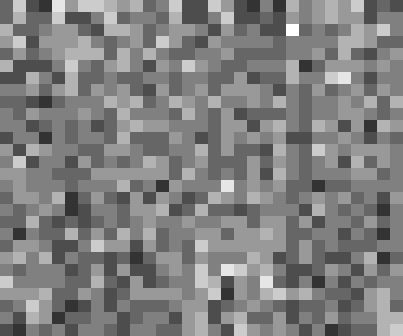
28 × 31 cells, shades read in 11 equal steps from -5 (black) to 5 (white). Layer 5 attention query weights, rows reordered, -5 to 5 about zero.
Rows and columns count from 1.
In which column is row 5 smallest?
29
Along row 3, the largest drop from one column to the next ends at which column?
24
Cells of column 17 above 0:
8
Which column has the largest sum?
16
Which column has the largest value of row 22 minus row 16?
13
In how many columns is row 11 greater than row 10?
12
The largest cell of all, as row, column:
3, 23
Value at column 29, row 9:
2
